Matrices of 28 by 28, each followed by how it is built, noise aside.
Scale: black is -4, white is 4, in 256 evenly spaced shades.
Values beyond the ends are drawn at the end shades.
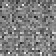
repeating columns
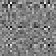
low rank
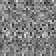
repeating columns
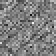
Hankel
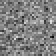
low rank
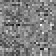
low rank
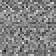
repeating columns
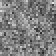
smooth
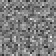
repeating columns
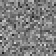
noise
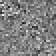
block diagonal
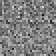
repeating columns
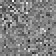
block diagonal
